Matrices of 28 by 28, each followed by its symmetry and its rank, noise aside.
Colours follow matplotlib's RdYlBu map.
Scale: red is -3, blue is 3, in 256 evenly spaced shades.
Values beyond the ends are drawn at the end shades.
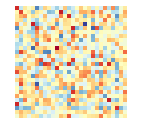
symmetric, rank seven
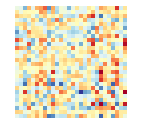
antisymmetric, rank six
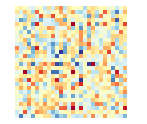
no symmetry, rank five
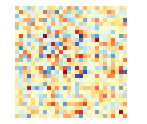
symmetric, rank five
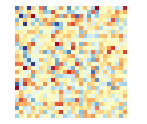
no symmetry, rank seven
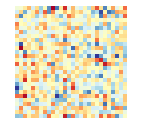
no symmetry, rank seven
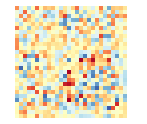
symmetric, rank six
